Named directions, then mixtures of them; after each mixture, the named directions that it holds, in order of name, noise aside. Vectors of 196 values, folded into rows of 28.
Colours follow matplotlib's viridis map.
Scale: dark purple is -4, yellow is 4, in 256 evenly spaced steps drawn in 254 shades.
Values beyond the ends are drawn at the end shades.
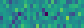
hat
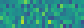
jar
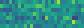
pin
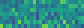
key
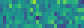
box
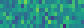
hat, jar, pin.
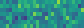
box, hat, pin.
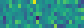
box.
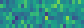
hat, jar, pin.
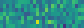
box, jar.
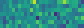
box, key.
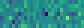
hat.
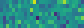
box, key.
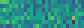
key, pin.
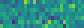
hat, jar, key.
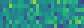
box.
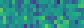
box, key, pin.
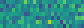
box, jar, key.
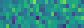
box, hat, key.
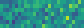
hat, key, pin.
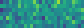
box, jar, pin.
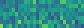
key.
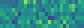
hat, jar, key.
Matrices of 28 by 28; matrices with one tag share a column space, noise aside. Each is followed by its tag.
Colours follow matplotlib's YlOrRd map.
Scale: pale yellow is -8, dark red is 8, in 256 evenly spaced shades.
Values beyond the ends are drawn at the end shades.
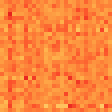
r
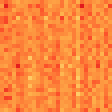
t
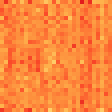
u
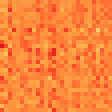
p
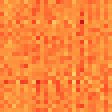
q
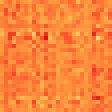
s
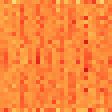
u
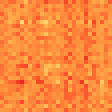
q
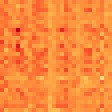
p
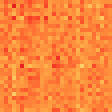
t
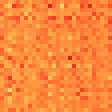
t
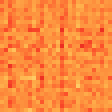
p
